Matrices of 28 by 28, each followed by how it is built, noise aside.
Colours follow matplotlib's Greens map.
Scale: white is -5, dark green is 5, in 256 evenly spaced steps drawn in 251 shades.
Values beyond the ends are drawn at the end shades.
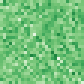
diagonal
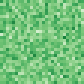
noise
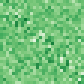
banded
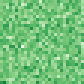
repeating rows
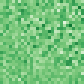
upper triangular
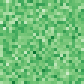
noise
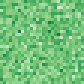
noise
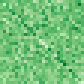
diagonal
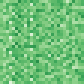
repeating rows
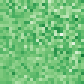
upper triangular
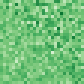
upper triangular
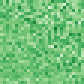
upper triangular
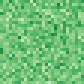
noise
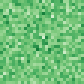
noise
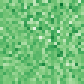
upper triangular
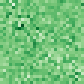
banded
